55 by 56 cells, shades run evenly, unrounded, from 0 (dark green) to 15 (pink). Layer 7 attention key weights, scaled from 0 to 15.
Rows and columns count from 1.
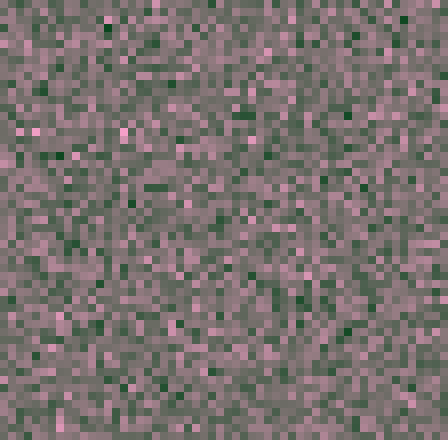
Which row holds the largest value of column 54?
31
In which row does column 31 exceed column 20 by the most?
45
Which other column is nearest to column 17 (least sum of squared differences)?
15
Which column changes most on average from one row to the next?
16
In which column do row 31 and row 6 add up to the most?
1
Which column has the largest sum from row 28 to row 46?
40
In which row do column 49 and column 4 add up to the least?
55
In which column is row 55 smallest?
4
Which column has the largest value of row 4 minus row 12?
6
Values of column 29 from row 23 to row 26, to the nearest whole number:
7 6 7 9
